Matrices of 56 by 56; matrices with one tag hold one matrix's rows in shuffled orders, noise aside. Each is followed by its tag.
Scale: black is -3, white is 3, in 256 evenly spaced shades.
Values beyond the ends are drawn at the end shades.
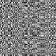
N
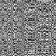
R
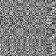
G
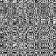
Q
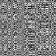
R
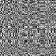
N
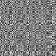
G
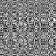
Q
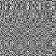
G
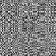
N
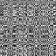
Q
